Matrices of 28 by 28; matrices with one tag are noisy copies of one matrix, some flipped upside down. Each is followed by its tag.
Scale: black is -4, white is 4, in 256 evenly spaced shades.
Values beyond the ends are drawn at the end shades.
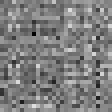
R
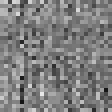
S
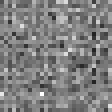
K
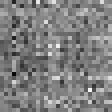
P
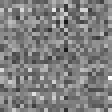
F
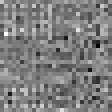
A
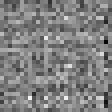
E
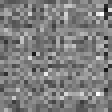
E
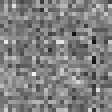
K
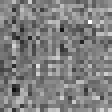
P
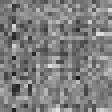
P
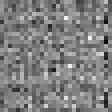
E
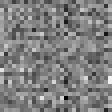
F
